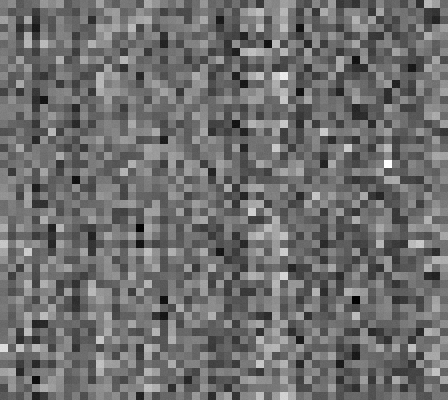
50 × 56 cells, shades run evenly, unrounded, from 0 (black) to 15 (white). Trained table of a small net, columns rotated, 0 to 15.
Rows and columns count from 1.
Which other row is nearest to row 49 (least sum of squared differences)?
1
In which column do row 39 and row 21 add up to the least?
41
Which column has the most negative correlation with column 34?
45
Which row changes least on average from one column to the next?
14
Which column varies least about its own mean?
9
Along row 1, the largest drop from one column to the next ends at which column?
43
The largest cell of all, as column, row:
49, 21
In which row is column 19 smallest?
7
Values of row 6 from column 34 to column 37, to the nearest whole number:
1 11 4 8
